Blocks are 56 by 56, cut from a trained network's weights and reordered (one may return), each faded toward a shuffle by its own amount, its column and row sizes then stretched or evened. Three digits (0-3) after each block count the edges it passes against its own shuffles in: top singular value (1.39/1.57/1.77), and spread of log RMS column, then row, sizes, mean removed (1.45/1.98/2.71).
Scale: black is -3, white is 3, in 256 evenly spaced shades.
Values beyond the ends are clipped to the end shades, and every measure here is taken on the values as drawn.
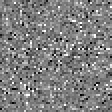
0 0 1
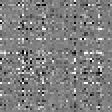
3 3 3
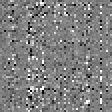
1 3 1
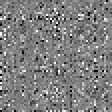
2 3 1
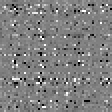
2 2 3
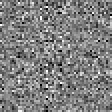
3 2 1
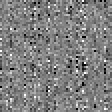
0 3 1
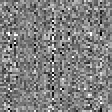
3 3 0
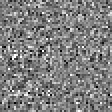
2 1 2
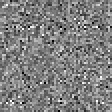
0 1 1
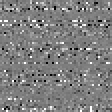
0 0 3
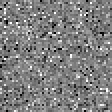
1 1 1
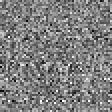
0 0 2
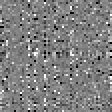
2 3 0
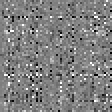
3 3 1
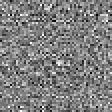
3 0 2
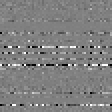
3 0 3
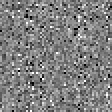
1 2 0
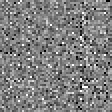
1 1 1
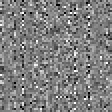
0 3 0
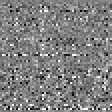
0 1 3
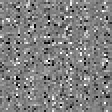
2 3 1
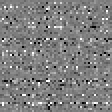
2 1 3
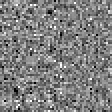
2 1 0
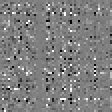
1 3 2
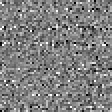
0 0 2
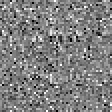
2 2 0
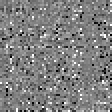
2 2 1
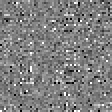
1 1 2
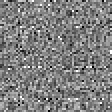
2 0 1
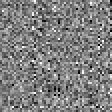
3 2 0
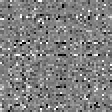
3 2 2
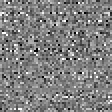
0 0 3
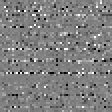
2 0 3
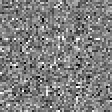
1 1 1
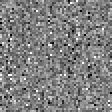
0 1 0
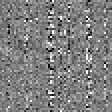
2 3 0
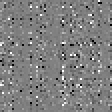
0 3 2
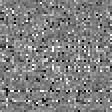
3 2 2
